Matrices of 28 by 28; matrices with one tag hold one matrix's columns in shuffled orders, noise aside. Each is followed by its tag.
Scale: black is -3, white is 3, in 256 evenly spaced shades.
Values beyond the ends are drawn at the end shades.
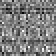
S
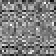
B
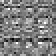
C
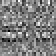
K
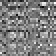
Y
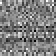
K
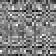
B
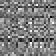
C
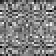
B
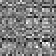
C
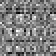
S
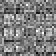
S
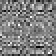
B
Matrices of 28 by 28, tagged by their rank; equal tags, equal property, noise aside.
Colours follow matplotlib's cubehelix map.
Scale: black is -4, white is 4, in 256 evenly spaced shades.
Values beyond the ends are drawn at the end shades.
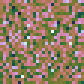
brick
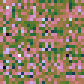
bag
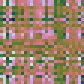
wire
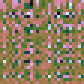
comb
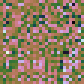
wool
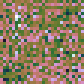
brick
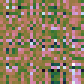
comb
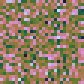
bag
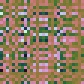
wire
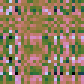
wire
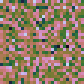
bag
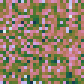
brick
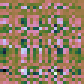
wire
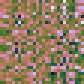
wool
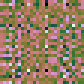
comb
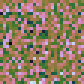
brick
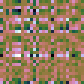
wire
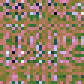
comb
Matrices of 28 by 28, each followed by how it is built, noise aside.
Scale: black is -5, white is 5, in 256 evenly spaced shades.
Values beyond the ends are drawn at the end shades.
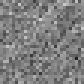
Hankel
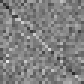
diagonal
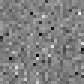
sparse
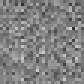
low rank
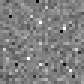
sparse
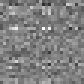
low rank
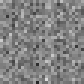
repeating rows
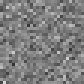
Hankel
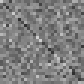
diagonal
